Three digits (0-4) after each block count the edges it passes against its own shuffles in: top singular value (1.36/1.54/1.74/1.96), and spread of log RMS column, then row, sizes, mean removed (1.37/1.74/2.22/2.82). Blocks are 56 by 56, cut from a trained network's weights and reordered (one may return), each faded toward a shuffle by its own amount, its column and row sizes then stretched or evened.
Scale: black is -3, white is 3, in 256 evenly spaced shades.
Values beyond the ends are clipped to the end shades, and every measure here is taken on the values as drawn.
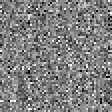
0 2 0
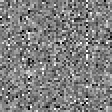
1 2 0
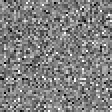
2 0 0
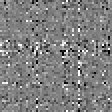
1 3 3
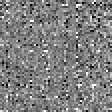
1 3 2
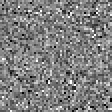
0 0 0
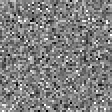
0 0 0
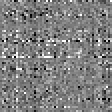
2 2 4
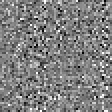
1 3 1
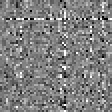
3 3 2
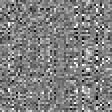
3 4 1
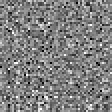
3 2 1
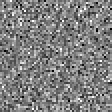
1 0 0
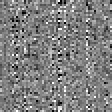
2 4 0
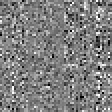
1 4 0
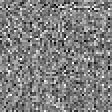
2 2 1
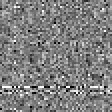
4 0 2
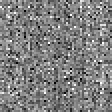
0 2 1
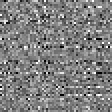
4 2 4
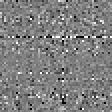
2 2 3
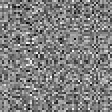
4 1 0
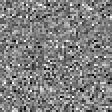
2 0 3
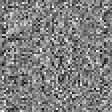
3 2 0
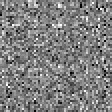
2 3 0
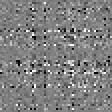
1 3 4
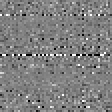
4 0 4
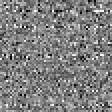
1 1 2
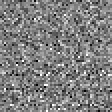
1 0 2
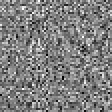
3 2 0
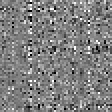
2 4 3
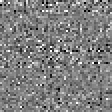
0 1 3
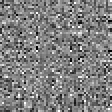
3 3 1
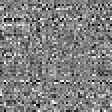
3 1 4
